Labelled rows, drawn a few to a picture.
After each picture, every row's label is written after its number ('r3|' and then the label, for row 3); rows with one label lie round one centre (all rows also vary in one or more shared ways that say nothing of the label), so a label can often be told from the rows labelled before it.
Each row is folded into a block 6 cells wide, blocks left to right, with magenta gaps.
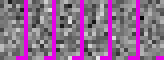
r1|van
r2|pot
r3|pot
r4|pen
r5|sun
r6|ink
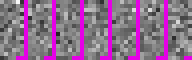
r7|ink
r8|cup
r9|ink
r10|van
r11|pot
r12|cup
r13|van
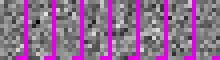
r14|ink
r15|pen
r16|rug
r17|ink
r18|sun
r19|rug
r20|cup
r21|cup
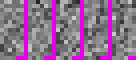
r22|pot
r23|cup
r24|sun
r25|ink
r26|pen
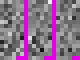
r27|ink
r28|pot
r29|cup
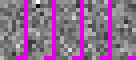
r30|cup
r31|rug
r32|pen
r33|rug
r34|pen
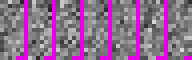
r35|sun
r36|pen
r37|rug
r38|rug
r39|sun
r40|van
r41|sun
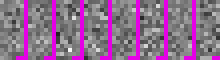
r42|cup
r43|sun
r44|ink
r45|pen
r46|pot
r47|ink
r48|ink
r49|van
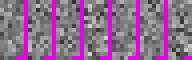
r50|sun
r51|pot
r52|rug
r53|ink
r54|ink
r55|pot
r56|ink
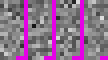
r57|rug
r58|van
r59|pot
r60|rug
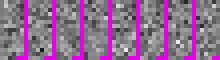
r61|pen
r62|van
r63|pen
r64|sun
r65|pen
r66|sun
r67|sun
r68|cup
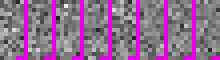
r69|rug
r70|rug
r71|sun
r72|van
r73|pot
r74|ink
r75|cup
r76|rug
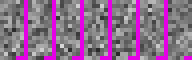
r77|cup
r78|pen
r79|sun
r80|cup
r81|pot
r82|cup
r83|sun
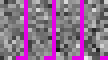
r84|van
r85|pen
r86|ink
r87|cup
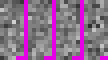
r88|van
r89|van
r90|pen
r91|cup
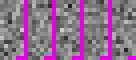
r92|pen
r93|pen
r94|pot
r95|van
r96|van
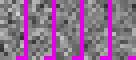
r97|pen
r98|pot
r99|pen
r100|pen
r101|pen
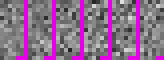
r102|sun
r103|van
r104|sun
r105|van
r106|ink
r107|cup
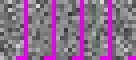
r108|cup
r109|pot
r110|rug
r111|ink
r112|pen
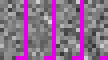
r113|pot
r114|rug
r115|pen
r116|cup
